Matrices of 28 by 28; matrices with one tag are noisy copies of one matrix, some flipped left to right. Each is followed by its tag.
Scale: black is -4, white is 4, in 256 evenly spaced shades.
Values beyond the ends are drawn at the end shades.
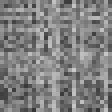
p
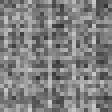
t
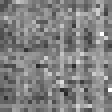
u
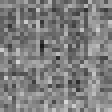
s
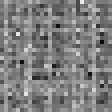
t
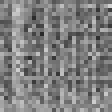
s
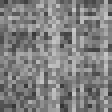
p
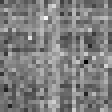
p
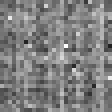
u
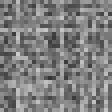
t
